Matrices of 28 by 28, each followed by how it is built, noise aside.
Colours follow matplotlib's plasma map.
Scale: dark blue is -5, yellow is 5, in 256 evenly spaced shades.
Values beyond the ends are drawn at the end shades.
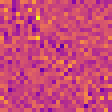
block diagonal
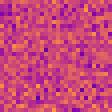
noise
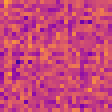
blocks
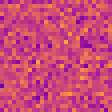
noise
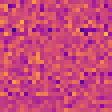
uneven rows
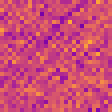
Hankel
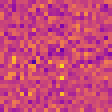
low rank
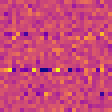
uneven rows
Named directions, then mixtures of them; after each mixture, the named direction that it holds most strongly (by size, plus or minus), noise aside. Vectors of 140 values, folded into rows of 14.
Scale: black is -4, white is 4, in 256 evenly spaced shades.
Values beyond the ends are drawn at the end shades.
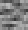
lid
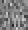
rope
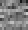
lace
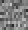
rope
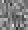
rope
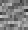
lace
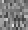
rope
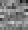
lace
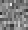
rope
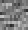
lid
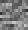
lid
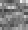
lace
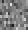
rope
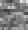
lace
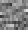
lid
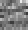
lace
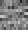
lace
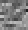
lid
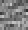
lace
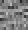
lace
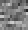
lace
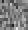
rope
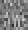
rope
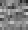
lace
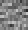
lace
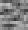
lid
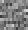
rope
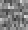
rope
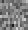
rope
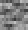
lid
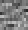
lid
